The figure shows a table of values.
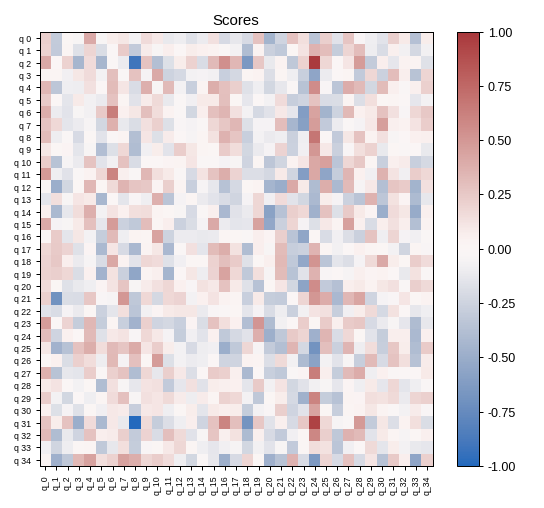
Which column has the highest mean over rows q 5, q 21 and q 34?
q_7
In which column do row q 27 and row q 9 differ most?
q_21
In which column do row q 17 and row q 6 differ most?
q_5
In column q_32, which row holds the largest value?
q 12
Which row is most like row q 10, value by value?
q 1
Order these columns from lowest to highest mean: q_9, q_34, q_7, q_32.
q_32, q_34, q_7, q_9
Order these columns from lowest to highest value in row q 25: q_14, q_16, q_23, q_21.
q_16, q_21, q_23, q_14
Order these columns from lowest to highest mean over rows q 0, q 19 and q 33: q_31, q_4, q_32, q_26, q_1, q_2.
q_26, q_1, q_32, q_2, q_31, q_4
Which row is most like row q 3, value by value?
q 26
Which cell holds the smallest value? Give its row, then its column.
q 31, q_8
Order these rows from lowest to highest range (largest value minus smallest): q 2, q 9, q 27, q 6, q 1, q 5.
q 5, q 1, q 9, q 27, q 6, q 2
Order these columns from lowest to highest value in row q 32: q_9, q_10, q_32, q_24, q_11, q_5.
q_10, q_32, q_5, q_9, q_11, q_24
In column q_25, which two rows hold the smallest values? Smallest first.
q 11, q 6
